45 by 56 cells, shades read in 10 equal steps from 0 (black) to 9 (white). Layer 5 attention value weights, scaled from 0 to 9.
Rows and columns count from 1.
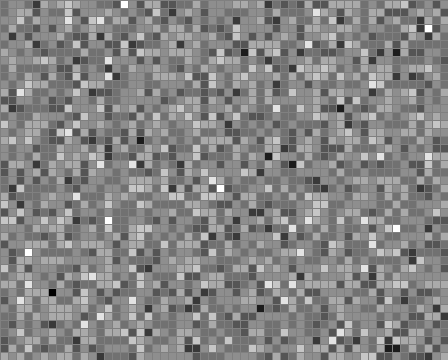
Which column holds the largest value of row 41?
11
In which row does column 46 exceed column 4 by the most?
34
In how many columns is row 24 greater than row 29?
17
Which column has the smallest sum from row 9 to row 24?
14
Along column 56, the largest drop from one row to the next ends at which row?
40
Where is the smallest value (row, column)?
37, 7
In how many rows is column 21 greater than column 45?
18
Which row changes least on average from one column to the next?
33
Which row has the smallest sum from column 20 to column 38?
39
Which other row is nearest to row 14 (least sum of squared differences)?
19
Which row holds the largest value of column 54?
4
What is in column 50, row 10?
2
